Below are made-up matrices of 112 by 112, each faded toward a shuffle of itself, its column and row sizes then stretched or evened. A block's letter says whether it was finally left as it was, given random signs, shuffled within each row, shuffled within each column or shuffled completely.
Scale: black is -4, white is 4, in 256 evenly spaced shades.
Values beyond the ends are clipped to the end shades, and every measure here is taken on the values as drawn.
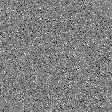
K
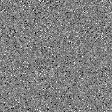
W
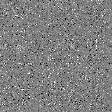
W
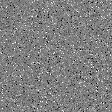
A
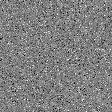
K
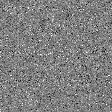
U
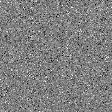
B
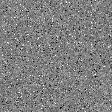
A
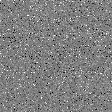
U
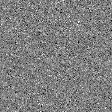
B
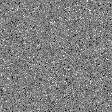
A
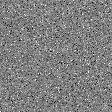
K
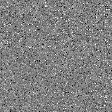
B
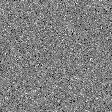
K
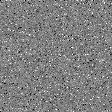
U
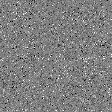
W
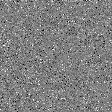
U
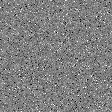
K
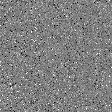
A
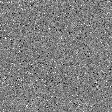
U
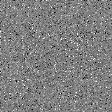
B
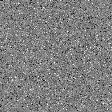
U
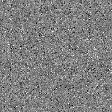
W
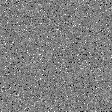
U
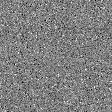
K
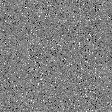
A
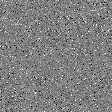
U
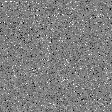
U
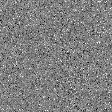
A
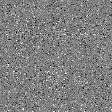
B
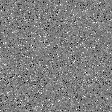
U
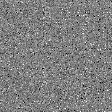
B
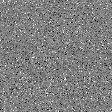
U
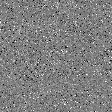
U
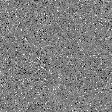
W
